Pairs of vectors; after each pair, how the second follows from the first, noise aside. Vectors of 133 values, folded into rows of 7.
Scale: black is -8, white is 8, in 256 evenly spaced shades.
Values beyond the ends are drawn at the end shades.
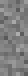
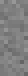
wrapped around, negated, shrunk.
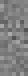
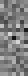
scaled up.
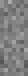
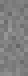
wrapped around, negated, shrunk.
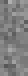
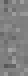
partly zeroed.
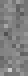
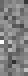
wrapped around, scaled up.
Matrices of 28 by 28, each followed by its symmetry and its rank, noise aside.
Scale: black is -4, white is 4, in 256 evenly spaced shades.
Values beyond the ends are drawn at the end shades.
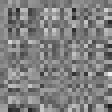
no symmetry, rank two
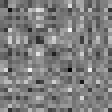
symmetric, rank two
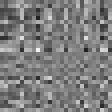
no symmetry, rank two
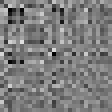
symmetric, rank two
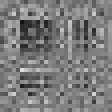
symmetric, rank two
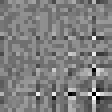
symmetric, rank one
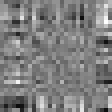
antisymmetric, rank two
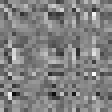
antisymmetric, rank two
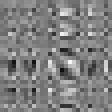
antisymmetric, rank two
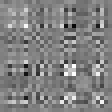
symmetric, rank two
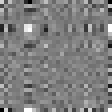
symmetric, rank one
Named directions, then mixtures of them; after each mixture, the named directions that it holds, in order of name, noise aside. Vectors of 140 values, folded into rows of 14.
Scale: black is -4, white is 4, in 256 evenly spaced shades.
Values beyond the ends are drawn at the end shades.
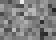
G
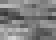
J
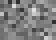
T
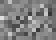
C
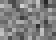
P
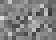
C.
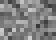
G, P.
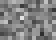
G, P, T.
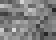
G, J, P.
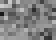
J, T.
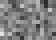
P.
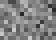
G, P.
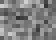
C, J, P.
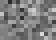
P, T.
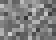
C, G, P.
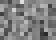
G.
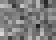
P.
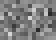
C, T.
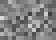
C.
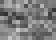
C, J.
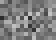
C.
